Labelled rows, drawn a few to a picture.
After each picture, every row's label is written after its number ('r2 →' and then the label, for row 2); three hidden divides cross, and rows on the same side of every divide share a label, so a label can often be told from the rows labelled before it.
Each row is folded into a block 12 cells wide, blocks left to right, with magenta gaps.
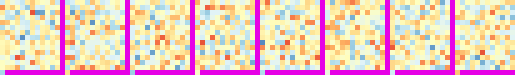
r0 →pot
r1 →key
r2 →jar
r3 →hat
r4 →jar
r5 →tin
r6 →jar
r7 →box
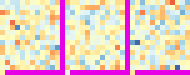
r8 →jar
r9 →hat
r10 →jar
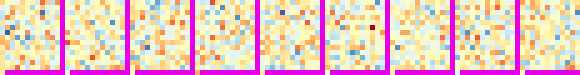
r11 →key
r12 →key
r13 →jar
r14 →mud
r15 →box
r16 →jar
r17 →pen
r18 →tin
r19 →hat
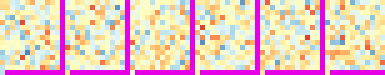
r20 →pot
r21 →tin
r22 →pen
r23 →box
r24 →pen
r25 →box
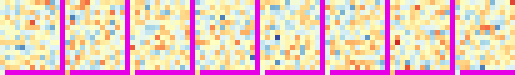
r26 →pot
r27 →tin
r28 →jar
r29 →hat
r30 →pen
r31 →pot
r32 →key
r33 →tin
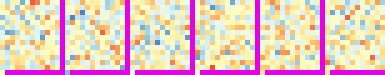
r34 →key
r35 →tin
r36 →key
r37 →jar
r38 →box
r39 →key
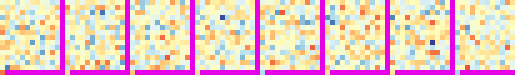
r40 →pen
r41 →pot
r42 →jar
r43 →tin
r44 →pot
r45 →box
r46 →jar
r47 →hat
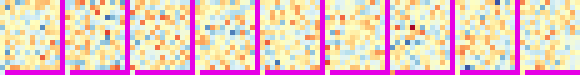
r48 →key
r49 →hat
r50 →jar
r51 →key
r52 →key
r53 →jar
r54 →box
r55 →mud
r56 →pen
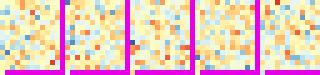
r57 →tin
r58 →jar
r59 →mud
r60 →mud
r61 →mud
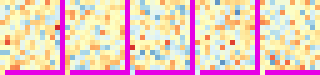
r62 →key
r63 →jar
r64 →pot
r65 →key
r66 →pot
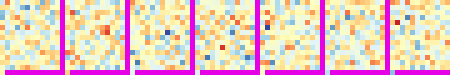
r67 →jar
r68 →mud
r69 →key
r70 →pen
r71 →jar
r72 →pot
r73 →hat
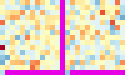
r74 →jar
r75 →box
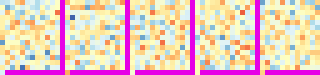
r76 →mud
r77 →hat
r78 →pen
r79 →tin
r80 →mud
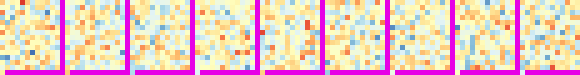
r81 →jar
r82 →box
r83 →pen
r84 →jar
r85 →pen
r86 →hat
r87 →pot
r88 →pen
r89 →pot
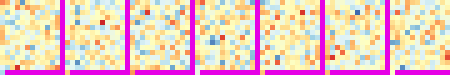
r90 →key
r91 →box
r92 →pen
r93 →pen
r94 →mud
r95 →pen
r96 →mud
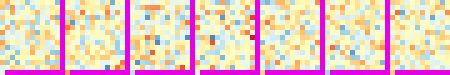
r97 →key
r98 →box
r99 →hat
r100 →pot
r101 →mud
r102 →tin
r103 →mud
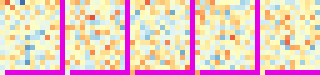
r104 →key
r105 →box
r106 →key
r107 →box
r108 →pen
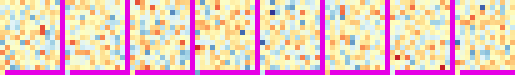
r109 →mud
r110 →hat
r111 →key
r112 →mud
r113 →mud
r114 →hat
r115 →hat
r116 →jar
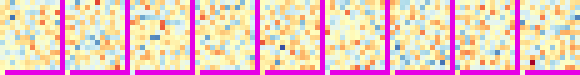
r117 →jar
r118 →hat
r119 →tin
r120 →box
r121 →key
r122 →pot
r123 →pen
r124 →hat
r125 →hat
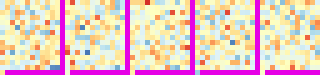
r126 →jar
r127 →jar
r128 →box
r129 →tin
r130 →pot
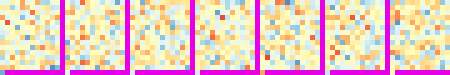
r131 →tin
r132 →mud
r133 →tin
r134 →box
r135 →box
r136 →box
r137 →jar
